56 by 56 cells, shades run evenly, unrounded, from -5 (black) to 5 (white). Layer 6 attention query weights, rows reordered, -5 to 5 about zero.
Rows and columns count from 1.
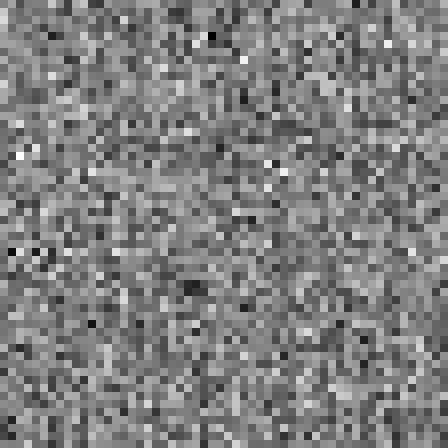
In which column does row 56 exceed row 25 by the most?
30
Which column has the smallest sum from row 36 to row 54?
26
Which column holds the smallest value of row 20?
43
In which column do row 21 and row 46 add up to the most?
14
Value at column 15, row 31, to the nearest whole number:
0
